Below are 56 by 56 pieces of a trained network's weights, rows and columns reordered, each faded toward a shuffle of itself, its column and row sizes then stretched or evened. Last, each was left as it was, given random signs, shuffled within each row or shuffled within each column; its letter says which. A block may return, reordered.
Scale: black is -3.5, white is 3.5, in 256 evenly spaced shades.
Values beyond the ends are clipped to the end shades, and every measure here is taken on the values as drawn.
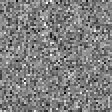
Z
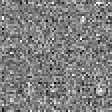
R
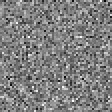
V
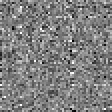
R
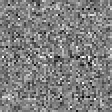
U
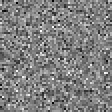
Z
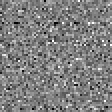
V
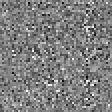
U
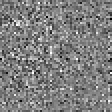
U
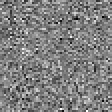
R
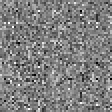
U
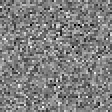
V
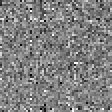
U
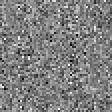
Z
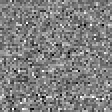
V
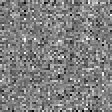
R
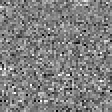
V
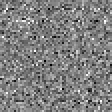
V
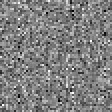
Z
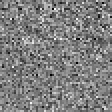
V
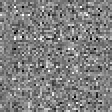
R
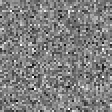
U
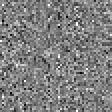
Z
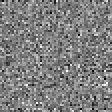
U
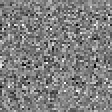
U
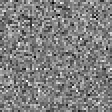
V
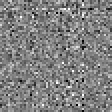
U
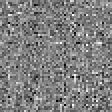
R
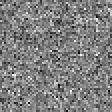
Z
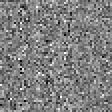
Z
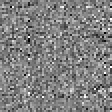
U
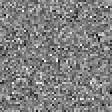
V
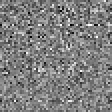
U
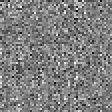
R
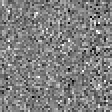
Z
